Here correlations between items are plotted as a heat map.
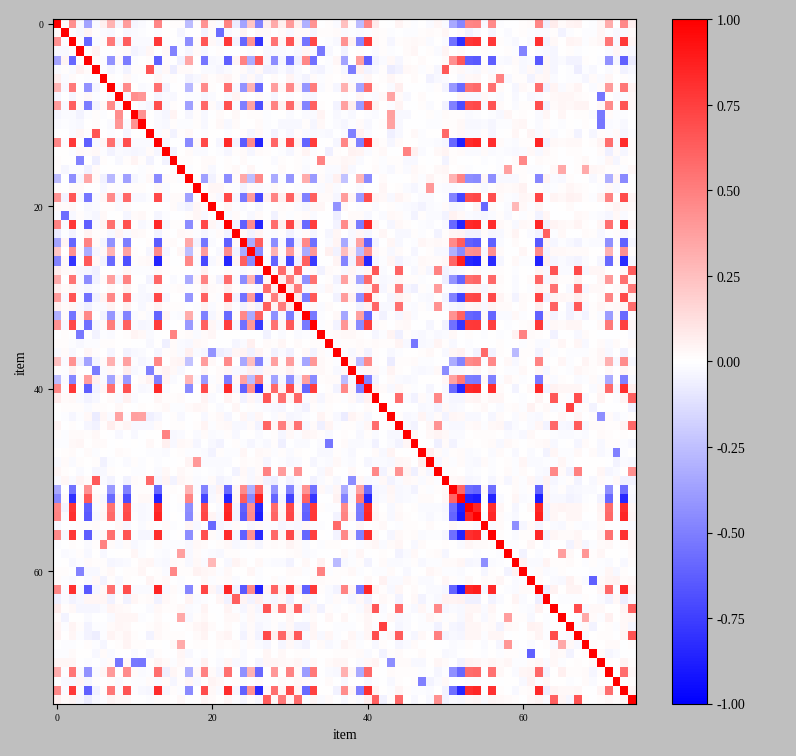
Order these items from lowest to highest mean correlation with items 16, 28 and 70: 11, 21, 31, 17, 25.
11, 17, 21, 31, 25
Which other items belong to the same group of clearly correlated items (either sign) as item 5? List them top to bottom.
12, 38, 50
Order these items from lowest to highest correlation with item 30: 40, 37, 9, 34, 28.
34, 37, 28, 9, 40
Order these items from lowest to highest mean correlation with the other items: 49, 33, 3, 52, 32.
52, 32, 3, 49, 33
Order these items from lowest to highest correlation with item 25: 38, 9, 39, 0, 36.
39, 36, 38, 0, 9
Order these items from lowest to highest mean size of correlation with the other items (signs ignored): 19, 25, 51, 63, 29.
63, 29, 25, 51, 19
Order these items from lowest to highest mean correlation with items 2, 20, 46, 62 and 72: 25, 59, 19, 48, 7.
48, 59, 25, 7, 19
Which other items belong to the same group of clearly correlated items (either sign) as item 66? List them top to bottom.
42
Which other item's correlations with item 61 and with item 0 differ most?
69
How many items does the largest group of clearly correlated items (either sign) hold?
27
